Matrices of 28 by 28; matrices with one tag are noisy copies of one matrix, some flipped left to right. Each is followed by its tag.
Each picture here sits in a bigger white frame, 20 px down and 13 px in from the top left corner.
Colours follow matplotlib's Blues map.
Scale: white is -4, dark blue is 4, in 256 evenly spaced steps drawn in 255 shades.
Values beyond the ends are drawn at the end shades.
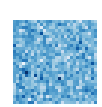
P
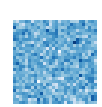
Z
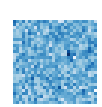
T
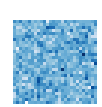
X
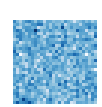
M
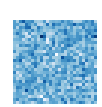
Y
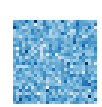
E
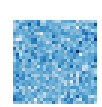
Z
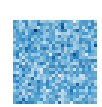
M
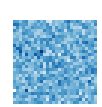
T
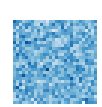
X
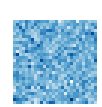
Z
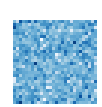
E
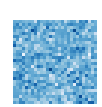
M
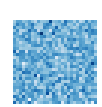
P
